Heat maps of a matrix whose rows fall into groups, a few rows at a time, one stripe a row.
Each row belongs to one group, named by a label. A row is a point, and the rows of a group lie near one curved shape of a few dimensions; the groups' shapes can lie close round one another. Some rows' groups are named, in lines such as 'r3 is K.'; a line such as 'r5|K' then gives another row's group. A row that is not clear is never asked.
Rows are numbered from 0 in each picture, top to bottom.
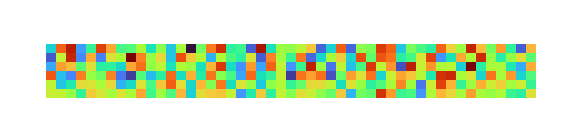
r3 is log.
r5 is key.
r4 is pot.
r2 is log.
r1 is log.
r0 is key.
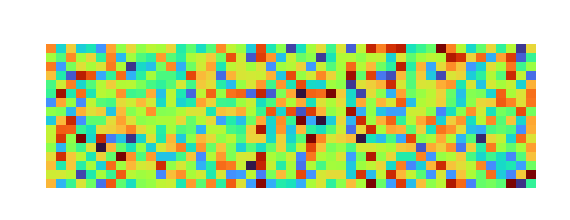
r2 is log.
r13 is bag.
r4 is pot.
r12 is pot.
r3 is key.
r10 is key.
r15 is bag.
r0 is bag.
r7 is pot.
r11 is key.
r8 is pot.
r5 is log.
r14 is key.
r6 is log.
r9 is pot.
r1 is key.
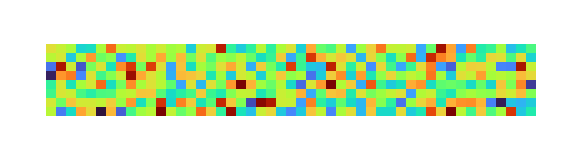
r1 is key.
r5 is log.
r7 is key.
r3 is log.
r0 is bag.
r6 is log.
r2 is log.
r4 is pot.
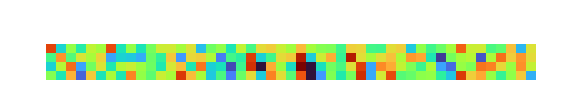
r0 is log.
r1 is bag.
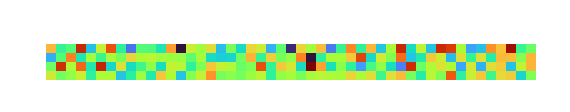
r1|log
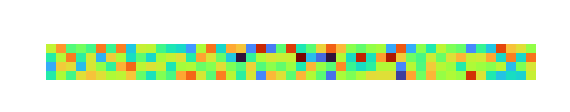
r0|log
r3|log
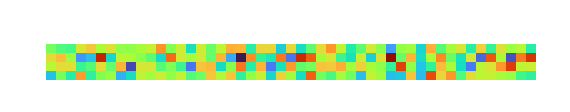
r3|key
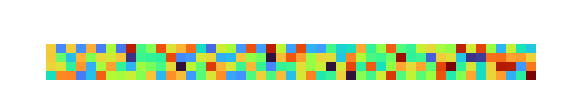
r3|key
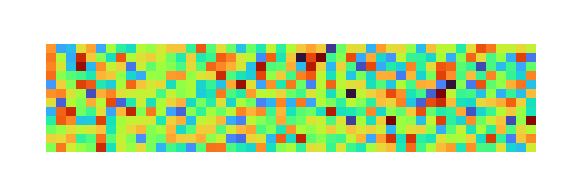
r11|key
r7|pot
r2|log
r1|pot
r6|pot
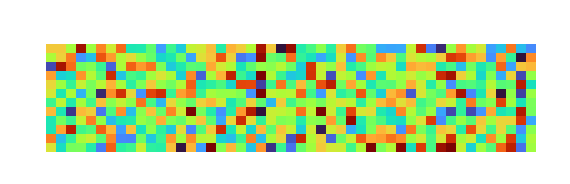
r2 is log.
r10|log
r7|key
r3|log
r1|key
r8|pot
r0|key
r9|key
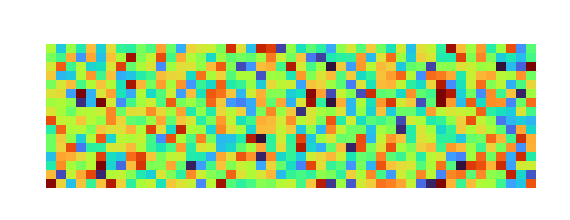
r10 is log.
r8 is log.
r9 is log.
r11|pot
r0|key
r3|pot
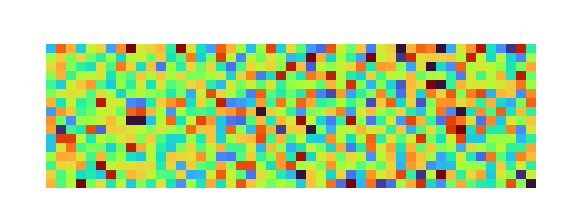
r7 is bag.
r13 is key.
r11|log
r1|log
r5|key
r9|key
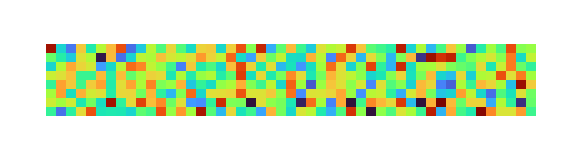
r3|log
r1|key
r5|pot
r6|bag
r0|log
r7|pot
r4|log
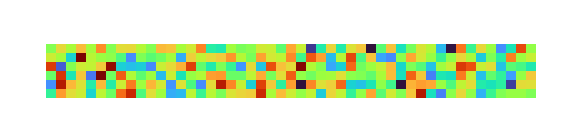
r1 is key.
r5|pot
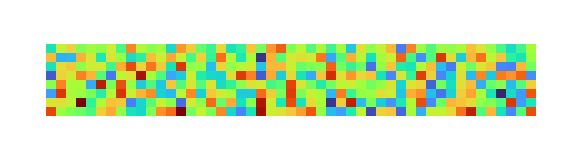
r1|pot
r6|key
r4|key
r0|log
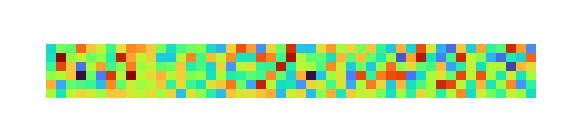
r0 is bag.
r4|bag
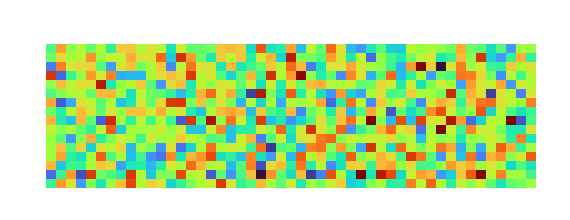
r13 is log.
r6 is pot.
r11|log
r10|key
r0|log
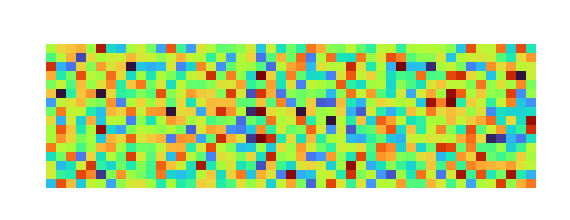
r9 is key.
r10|log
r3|key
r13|pot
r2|log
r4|bag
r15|log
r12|log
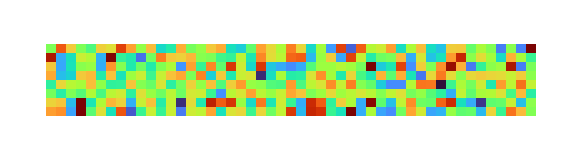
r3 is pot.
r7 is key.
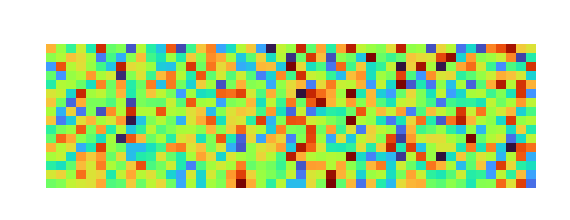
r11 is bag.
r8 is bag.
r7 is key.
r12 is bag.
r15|pot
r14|pot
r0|log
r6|key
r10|log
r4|log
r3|pot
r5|pot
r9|key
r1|log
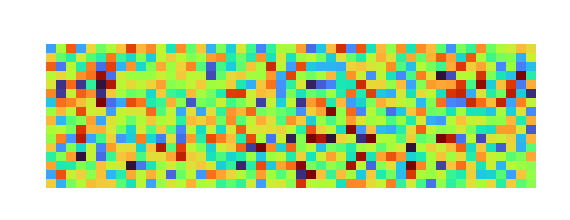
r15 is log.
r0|log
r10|log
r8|key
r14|log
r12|key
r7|pot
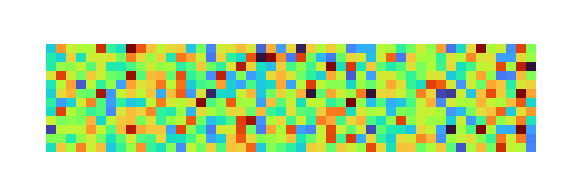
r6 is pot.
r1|log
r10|pot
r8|key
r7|log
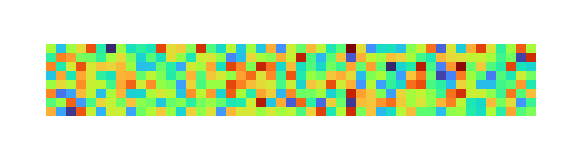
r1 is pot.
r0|pot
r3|pot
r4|pot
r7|key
